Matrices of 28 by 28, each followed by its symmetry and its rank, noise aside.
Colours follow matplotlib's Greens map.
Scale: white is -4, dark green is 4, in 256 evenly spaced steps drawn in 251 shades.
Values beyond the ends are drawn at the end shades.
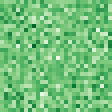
no symmetry, rank eight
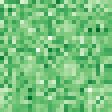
symmetric, rank seven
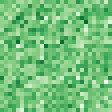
symmetric, rank seven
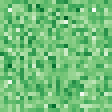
no symmetry, rank six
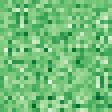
no symmetry, rank eight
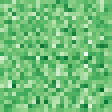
no symmetry, rank seven
